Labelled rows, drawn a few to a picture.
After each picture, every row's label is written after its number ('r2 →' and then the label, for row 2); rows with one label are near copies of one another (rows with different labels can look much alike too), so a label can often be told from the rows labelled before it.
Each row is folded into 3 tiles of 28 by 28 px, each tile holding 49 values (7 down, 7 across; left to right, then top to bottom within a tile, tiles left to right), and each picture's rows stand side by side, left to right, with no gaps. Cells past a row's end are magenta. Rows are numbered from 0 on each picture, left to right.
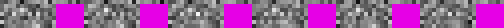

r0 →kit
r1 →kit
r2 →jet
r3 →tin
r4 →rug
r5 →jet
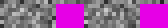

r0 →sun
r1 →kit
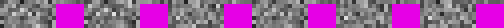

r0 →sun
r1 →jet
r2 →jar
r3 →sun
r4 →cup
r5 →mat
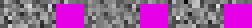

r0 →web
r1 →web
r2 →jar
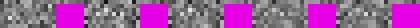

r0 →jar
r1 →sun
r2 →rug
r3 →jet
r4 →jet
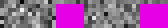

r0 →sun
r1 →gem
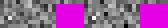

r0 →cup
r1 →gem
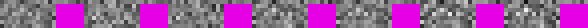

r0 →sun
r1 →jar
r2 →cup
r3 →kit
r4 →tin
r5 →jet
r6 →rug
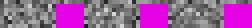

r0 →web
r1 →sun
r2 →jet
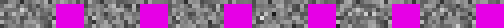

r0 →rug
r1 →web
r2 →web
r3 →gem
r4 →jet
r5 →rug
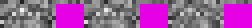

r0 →tin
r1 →tin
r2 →jet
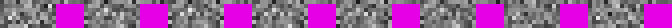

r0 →jar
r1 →kit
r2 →rug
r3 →rug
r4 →sun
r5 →kit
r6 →jar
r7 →mat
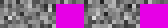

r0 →cup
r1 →jar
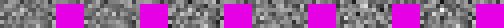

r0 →rug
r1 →jet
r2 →sun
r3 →web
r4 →mat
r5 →rug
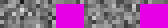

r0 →rug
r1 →web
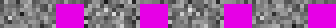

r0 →gem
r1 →sun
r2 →rug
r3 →gem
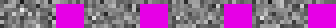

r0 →rug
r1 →cup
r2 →jar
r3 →jar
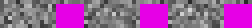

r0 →web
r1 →jet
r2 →kit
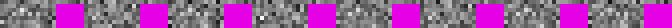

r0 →tin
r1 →jar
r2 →sun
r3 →cup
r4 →rug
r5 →jar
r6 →rug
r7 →kit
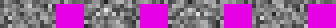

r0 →web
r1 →tin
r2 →jet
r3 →mat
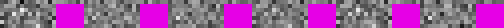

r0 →rug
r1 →cup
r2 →jar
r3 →rug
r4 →rug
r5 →gem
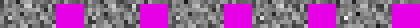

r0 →mat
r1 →web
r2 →mat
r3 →mat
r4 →gem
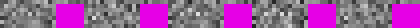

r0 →jet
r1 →cup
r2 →jet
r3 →sun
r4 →web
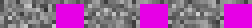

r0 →mat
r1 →jet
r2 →jet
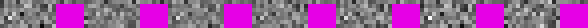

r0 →gem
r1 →kit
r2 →gem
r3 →cup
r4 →cup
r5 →gem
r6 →sun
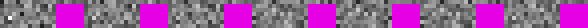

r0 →gem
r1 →jar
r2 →web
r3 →kit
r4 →sun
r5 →kit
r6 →mat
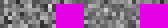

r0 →web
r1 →kit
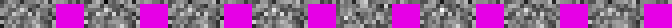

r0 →sun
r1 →rug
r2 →sun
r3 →tin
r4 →jar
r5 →rug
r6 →kit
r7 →tin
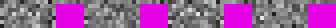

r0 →sun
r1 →kit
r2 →jet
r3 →gem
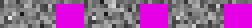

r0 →gem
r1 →mat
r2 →jar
